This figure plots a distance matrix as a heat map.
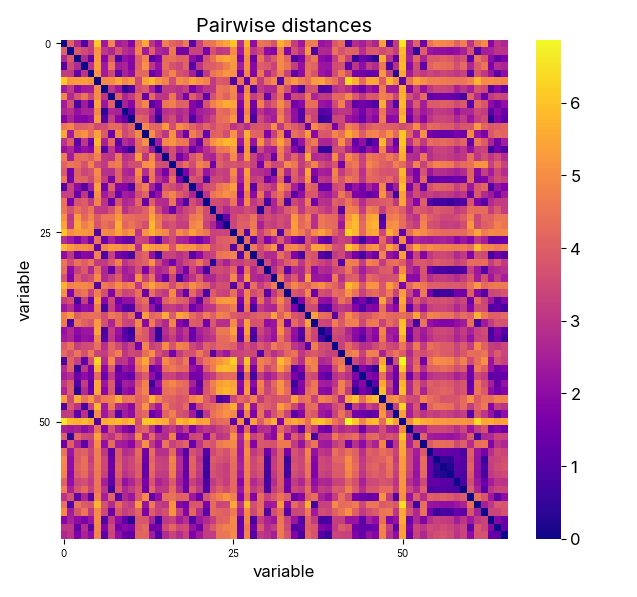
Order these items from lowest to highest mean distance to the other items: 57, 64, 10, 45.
10, 64, 57, 45
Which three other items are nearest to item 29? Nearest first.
22, 41, 16
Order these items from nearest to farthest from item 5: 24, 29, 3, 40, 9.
29, 24, 40, 9, 3
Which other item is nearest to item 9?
6
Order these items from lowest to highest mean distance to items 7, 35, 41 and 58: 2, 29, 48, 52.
29, 52, 2, 48
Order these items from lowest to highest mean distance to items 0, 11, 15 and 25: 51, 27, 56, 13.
51, 27, 56, 13
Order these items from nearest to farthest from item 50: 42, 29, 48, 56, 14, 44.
29, 44, 56, 14, 48, 42
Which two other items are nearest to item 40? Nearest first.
36, 11
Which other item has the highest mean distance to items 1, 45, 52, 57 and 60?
50
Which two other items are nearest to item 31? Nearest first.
17, 15
